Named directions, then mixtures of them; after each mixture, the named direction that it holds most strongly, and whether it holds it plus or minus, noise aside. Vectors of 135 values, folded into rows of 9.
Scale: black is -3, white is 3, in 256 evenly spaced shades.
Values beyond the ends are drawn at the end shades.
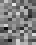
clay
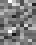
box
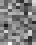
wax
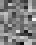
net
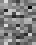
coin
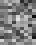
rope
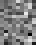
wax, minus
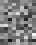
clay, plus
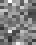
box, plus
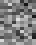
rope, plus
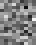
net, plus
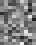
net, minus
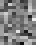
net, plus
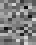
clay, plus
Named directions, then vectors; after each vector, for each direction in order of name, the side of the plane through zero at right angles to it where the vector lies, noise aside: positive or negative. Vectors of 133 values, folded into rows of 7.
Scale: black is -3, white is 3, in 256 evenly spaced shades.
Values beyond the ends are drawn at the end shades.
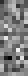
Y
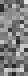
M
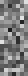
positive, negative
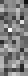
negative, positive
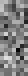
negative, negative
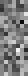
positive, positive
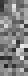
positive, positive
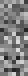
negative, positive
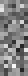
negative, negative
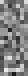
positive, negative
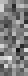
negative, negative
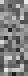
positive, negative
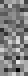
negative, positive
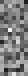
negative, positive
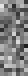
negative, negative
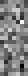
negative, positive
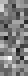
negative, negative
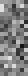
negative, negative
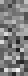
positive, negative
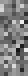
negative, negative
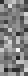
negative, positive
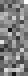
positive, negative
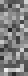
positive, negative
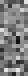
positive, negative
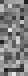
negative, positive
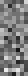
positive, negative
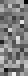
negative, positive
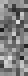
negative, negative
